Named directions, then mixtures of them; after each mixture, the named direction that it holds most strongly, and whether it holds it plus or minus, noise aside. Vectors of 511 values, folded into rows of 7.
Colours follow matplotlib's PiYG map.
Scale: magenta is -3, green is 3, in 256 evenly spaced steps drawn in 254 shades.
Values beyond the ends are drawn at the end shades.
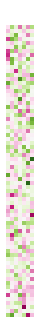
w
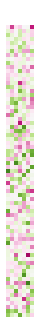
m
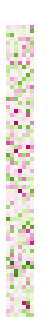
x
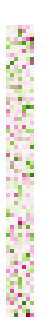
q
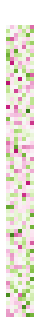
w, minus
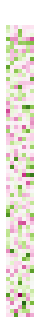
q, plus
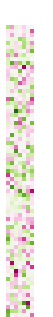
x, minus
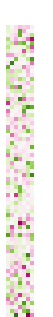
q, plus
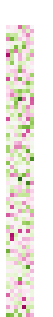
w, plus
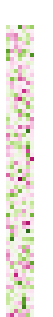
w, minus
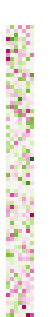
w, plus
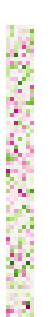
x, plus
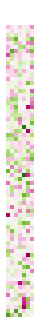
m, plus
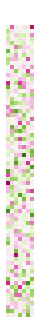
m, plus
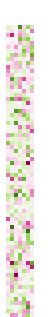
x, minus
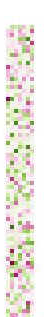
x, minus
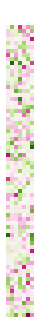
q, plus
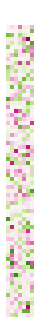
x, plus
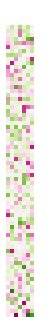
q, minus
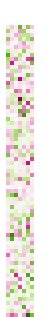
w, minus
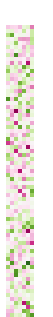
x, plus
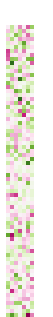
w, plus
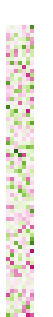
x, minus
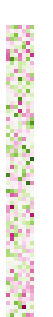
w, plus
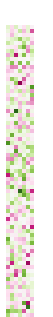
x, minus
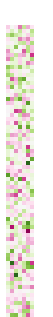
x, plus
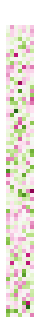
m, plus
